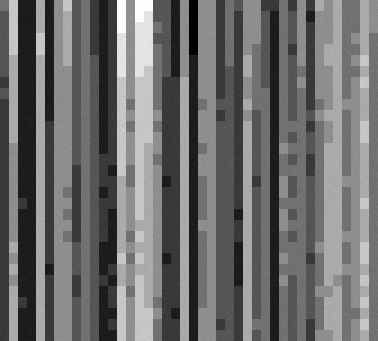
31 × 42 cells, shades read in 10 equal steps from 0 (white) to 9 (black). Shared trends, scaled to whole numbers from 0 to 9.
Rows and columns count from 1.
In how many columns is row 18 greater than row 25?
5
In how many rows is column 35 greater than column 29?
16
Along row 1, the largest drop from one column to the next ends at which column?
14
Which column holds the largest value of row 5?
22
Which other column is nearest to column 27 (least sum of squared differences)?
13
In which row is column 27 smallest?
1
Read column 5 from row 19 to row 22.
3 3 3 3
